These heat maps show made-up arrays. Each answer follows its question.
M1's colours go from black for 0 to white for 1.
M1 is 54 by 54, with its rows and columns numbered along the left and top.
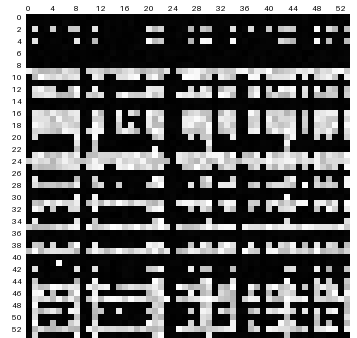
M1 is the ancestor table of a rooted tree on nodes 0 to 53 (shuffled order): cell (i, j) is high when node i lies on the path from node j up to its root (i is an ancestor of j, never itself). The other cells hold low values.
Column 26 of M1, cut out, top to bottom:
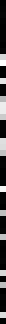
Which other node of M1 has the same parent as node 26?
28
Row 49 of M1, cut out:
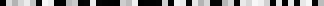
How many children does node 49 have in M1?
3
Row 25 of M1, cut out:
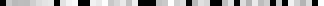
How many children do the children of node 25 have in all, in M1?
1
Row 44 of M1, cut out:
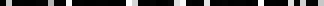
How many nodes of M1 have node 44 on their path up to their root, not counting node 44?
12
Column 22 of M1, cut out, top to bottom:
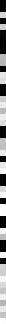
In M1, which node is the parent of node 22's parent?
34
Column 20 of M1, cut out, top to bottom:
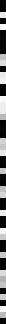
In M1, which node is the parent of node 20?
42
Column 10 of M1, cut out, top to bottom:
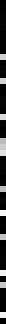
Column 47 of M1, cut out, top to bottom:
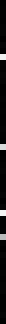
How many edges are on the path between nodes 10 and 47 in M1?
8
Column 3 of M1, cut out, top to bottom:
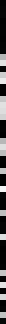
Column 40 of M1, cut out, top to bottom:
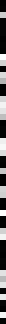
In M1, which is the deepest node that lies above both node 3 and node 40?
12
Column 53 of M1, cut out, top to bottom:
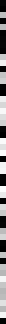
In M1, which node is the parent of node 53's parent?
48
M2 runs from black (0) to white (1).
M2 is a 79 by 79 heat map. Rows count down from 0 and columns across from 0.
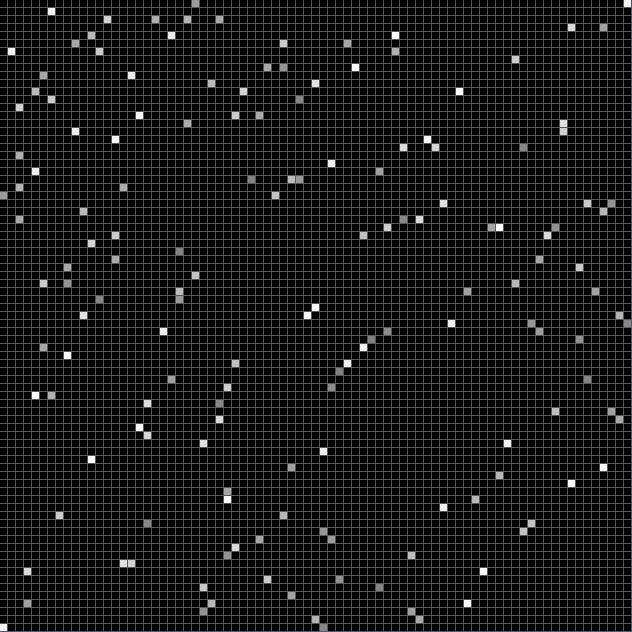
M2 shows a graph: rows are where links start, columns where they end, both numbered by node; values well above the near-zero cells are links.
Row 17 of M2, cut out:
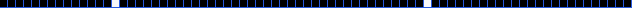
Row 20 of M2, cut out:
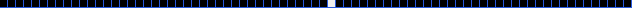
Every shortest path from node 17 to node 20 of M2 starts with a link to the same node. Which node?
node 14
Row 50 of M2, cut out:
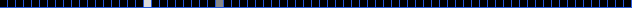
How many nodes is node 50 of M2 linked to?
2
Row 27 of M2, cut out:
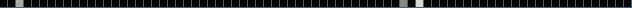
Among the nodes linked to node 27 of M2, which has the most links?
node 2
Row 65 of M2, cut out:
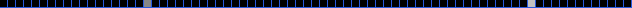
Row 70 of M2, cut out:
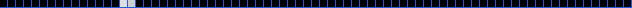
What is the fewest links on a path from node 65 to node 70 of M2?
7
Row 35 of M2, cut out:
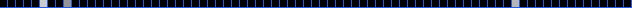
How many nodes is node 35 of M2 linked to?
3
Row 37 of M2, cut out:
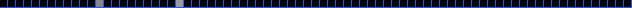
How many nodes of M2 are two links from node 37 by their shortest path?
3
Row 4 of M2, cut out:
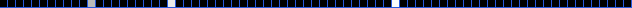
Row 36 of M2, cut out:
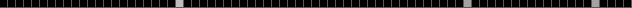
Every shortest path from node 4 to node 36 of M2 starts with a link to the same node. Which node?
node 49
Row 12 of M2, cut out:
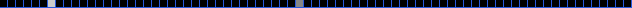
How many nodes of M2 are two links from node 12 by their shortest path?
3
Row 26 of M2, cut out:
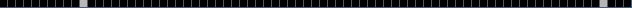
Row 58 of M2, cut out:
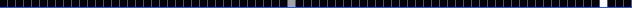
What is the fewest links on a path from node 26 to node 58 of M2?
2
